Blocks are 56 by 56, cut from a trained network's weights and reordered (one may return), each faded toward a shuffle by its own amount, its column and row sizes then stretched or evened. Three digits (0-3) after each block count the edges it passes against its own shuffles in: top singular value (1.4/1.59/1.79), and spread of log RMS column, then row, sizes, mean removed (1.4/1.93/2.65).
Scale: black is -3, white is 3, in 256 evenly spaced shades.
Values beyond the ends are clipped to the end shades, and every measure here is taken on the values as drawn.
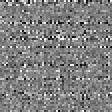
3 1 3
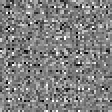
1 2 3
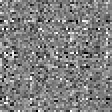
1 2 2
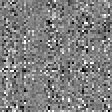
0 3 1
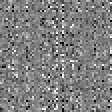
0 3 2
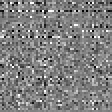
3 2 3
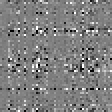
1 3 3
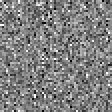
0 2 0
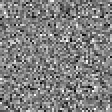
2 0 2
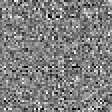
3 1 2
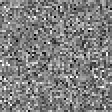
0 1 0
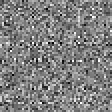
3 1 1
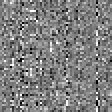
3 3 1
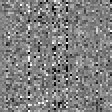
0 3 0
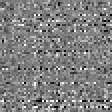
0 2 3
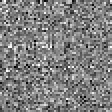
1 1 1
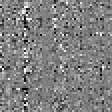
1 3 2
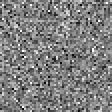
0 0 0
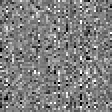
2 3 1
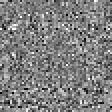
1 0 2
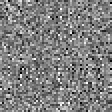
2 1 1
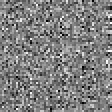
2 2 0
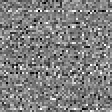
2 0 2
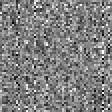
2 2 0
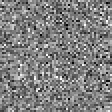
2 1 1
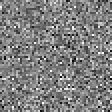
1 1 2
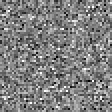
0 0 1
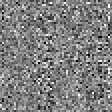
2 2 0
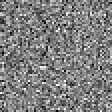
1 0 0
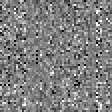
0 3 0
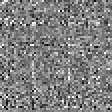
1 1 2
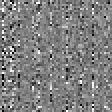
1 3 1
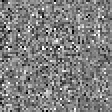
0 2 1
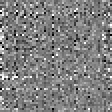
0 3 2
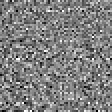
2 0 2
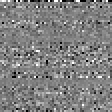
1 1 3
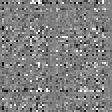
0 3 3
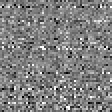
0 1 3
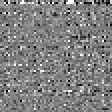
1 2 3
